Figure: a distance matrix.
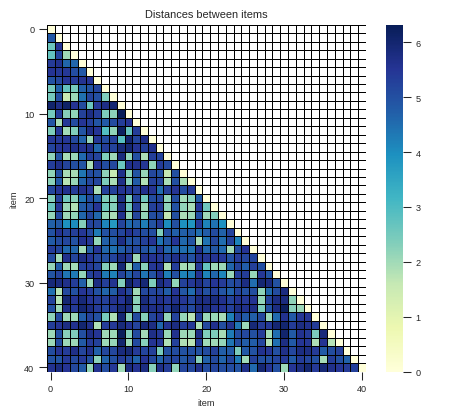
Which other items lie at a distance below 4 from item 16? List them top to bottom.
5, 9, 13, 30, 40
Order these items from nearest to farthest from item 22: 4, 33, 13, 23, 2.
2, 23, 4, 13, 33
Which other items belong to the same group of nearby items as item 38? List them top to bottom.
14, 24
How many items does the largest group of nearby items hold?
17
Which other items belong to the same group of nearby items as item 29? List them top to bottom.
4, 23, 26
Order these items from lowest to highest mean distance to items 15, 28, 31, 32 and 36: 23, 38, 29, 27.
27, 23, 29, 38
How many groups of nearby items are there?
6
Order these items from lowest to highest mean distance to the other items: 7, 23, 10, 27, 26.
7, 10, 23, 26, 27
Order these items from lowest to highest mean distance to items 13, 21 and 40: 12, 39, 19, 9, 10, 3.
9, 3, 12, 10, 39, 19
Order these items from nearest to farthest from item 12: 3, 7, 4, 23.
3, 7, 23, 4
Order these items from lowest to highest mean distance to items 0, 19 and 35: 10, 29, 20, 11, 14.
20, 10, 14, 11, 29
